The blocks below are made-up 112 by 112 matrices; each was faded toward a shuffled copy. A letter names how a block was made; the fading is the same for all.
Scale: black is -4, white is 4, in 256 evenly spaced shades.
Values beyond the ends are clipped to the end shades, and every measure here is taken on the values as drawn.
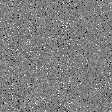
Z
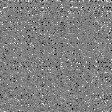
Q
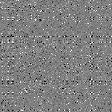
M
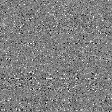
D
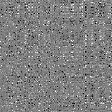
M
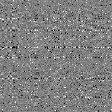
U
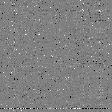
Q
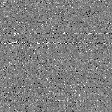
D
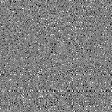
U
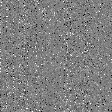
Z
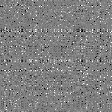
M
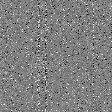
Z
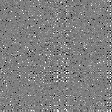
M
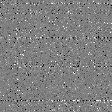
Q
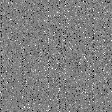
Z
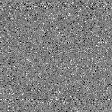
D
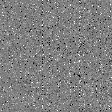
Z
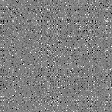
M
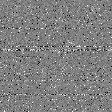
D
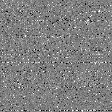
D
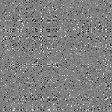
M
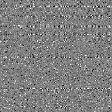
U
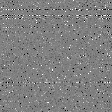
Q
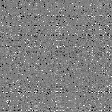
Q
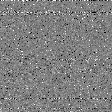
D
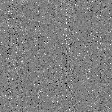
Z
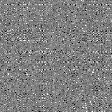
U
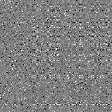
U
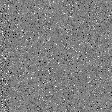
Z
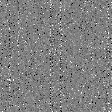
Z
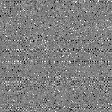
U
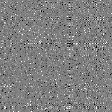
M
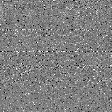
D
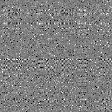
U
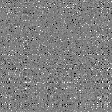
Q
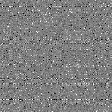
U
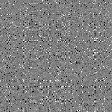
M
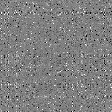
Q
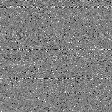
D
